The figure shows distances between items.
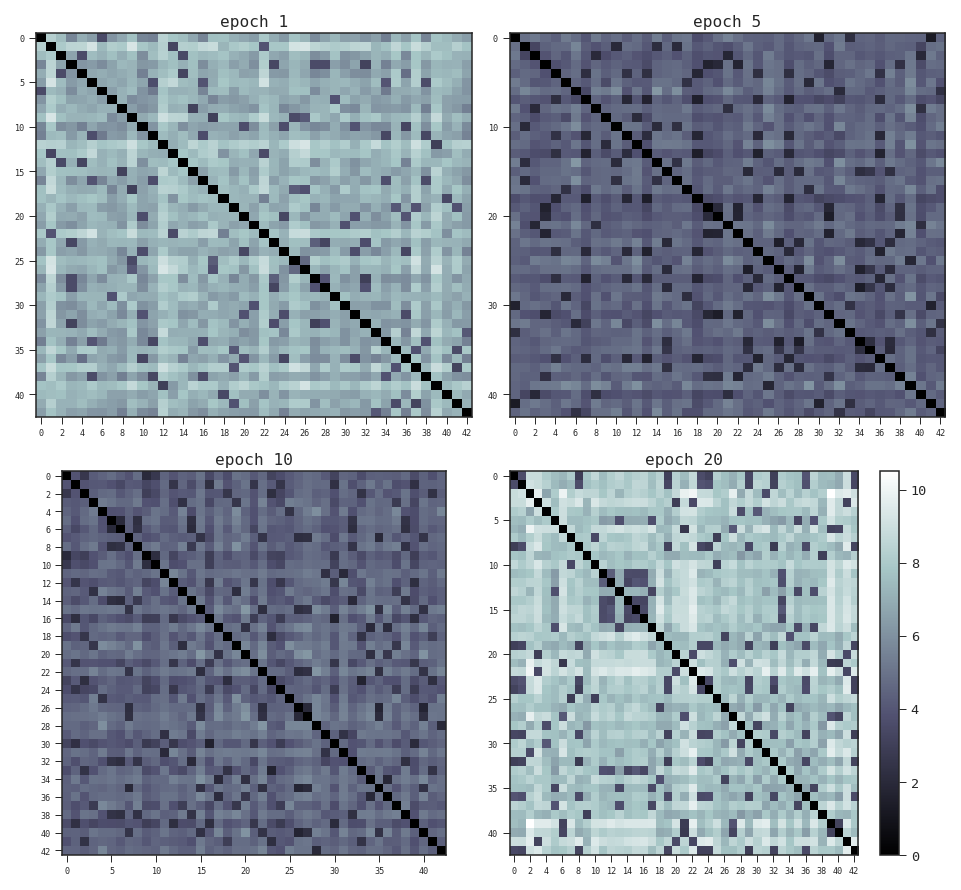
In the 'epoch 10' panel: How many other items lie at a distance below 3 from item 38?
5
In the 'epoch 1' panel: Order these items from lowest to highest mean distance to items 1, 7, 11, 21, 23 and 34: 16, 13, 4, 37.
16, 13, 4, 37
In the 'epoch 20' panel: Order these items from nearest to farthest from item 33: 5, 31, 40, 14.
14, 5, 31, 40
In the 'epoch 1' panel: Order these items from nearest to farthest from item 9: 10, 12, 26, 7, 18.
26, 7, 10, 18, 12
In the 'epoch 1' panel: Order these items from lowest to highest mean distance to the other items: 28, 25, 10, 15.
10, 28, 15, 25
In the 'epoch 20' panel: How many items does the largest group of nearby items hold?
10
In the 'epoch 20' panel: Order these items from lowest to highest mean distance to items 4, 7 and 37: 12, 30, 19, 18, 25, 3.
25, 30, 19, 12, 18, 3
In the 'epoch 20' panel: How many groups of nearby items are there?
10
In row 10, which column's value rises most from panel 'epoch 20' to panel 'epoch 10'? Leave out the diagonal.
25
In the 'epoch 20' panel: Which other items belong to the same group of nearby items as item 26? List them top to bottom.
18, 34
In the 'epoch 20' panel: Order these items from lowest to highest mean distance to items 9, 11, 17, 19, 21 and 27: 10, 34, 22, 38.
38, 34, 10, 22
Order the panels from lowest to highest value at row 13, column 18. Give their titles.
epoch 5, epoch 10, epoch 1, epoch 20
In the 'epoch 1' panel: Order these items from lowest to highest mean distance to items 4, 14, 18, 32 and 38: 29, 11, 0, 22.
11, 0, 29, 22
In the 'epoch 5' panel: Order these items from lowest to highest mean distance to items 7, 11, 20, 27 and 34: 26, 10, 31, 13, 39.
13, 31, 26, 10, 39
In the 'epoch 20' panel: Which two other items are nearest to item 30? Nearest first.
28, 4
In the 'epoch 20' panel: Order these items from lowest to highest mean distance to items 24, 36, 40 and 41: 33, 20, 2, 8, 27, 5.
8, 27, 20, 5, 33, 2
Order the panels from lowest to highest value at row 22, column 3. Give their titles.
epoch 5, epoch 20, epoch 10, epoch 1
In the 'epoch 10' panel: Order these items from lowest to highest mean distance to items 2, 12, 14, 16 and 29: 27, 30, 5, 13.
30, 5, 13, 27
